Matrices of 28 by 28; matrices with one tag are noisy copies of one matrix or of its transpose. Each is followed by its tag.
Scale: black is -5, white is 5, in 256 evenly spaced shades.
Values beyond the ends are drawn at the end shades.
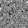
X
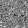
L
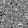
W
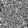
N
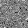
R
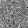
R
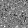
L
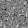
L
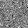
R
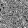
N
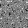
X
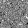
W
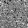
N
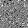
N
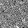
W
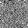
N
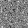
X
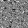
X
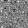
X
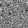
X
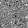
L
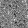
L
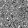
R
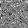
X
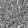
R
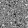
L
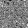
N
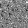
X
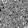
N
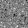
L
